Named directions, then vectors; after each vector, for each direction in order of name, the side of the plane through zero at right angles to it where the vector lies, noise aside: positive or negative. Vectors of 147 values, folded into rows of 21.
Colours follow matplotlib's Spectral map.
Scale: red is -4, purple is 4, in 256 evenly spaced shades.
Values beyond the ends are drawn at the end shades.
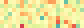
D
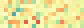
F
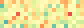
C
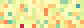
negative, positive, negative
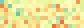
negative, negative, positive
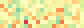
negative, negative, positive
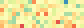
negative, positive, negative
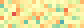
positive, positive, negative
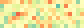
positive, positive, positive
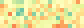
negative, negative, positive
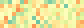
negative, negative, negative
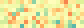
positive, negative, positive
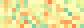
negative, positive, positive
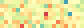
negative, positive, positive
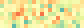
positive, positive, negative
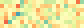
negative, negative, negative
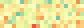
negative, negative, negative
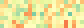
negative, positive, positive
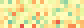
negative, positive, negative
